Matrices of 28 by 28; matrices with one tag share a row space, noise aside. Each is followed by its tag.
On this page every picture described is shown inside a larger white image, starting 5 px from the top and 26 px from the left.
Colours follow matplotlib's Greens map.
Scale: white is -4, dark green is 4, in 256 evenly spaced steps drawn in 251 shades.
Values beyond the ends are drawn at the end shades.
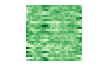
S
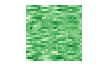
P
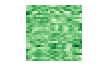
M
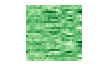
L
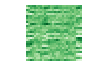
S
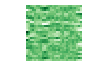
S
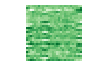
S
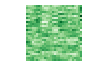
P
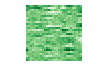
L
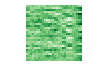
L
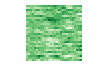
L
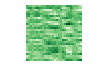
L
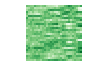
L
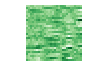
L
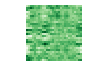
S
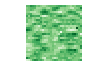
P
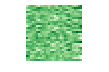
M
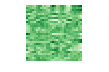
M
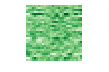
M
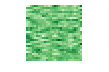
P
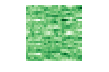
L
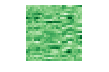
L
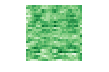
P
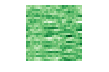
L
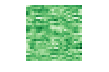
M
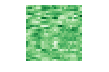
P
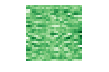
M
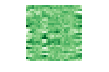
S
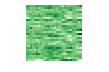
L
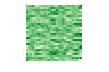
M
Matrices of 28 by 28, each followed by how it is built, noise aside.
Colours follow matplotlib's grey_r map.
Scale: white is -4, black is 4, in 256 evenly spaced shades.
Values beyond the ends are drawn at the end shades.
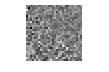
lower triangular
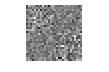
block diagonal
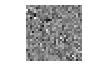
block diagonal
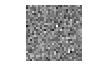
noise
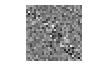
banded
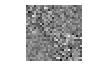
block diagonal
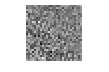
lower triangular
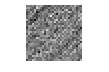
Hankel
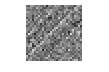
Hankel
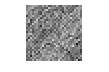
Hankel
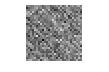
Toeplitz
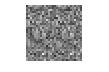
repeating columns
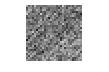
Hankel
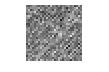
Hankel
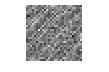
Hankel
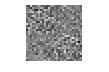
block diagonal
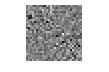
block diagonal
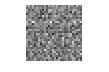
repeating columns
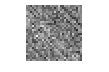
Toeplitz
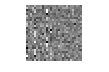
uneven columns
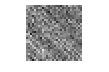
Toeplitz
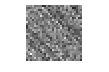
Toeplitz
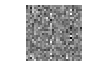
uneven columns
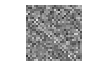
Toeplitz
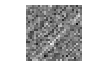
Hankel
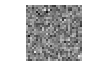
noise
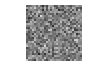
noise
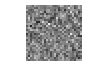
noise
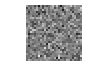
noise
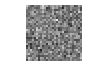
noise
